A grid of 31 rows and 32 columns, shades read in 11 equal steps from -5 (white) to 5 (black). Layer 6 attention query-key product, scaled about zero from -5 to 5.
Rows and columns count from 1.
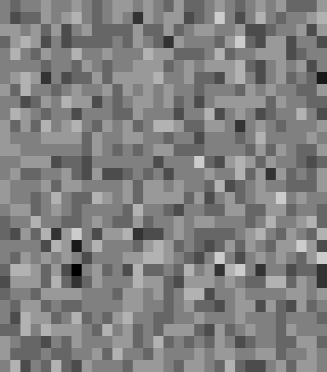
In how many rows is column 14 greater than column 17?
10
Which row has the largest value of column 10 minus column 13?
20
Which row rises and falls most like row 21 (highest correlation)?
17
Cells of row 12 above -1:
22
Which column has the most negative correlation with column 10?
8
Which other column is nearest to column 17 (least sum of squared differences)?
11
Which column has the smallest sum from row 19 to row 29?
3
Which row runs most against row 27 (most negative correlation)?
31
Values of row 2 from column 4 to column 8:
1 -1 0 -1 -2
